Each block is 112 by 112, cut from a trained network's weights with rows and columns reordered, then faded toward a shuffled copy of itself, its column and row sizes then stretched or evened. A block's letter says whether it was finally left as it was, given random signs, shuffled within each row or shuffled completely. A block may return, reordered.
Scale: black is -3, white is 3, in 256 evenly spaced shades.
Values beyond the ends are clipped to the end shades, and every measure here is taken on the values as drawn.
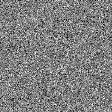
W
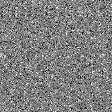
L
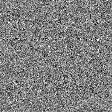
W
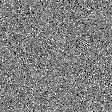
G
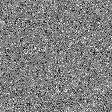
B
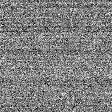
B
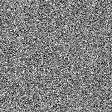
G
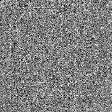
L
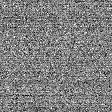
B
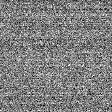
L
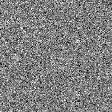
L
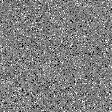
L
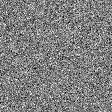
G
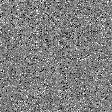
L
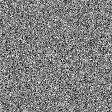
B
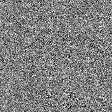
W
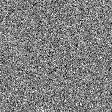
G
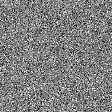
W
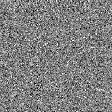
L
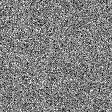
G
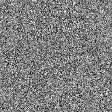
L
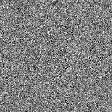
L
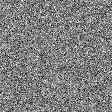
G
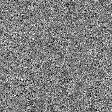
W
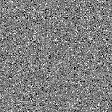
L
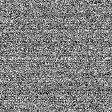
L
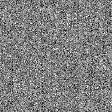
L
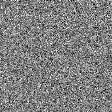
W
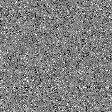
W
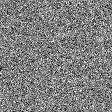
G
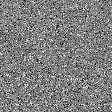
B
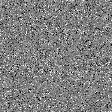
B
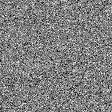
B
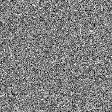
W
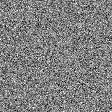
G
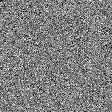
G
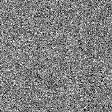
L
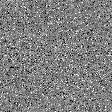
B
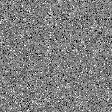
W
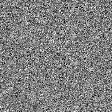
W
